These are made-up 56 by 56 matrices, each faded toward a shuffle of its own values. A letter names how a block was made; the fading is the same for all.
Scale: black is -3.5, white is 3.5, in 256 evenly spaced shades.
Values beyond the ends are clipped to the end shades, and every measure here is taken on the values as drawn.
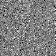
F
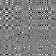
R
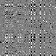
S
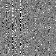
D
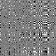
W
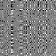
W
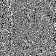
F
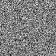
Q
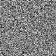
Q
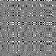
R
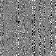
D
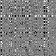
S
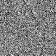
Q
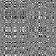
W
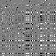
R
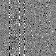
D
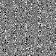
F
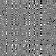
S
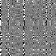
S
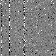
D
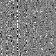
D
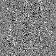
F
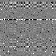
R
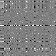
R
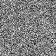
Q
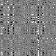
W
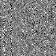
F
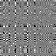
R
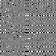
R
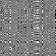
W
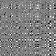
W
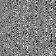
D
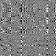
S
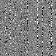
D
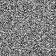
Q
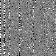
D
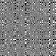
S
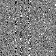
F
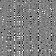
S
